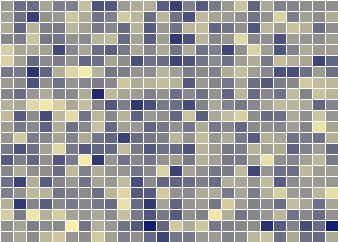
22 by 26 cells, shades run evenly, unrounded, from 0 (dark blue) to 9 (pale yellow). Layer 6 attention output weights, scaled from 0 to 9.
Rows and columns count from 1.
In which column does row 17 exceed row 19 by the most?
12
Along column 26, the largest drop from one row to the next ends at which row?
21
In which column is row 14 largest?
5
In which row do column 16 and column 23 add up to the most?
3
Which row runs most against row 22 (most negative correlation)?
8
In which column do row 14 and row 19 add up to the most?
10
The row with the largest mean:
18
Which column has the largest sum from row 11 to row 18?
25
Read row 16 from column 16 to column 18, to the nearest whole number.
5 4 4
